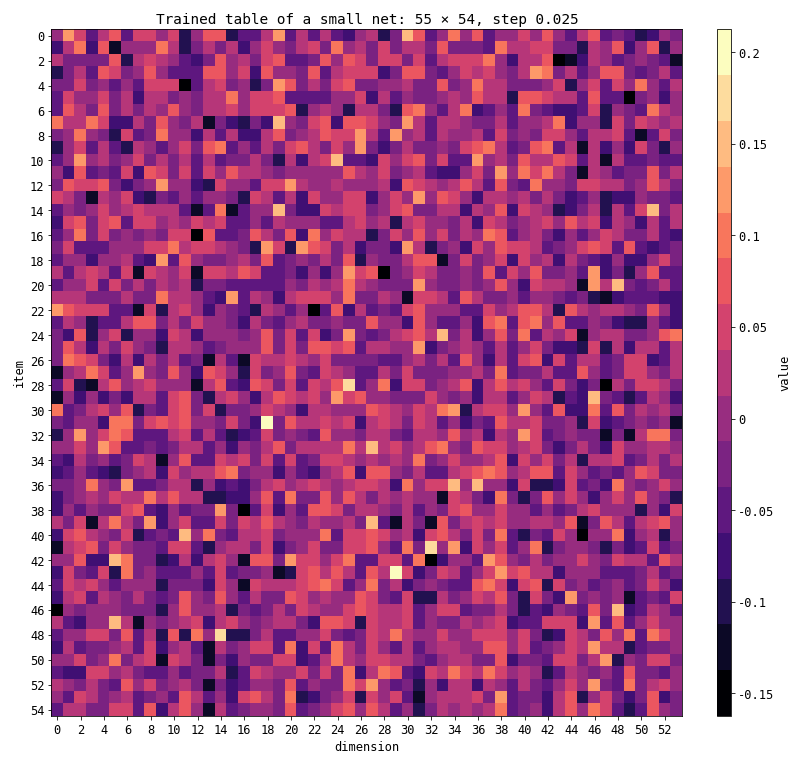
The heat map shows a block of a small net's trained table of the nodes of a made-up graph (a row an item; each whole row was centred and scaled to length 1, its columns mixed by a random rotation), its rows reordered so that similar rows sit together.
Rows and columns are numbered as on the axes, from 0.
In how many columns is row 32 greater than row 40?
17
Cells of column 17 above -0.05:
41
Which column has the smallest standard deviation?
39
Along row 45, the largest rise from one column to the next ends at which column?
44
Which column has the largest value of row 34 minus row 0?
11
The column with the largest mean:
38
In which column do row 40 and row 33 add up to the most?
27
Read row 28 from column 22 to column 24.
0.05 0.025 0.075
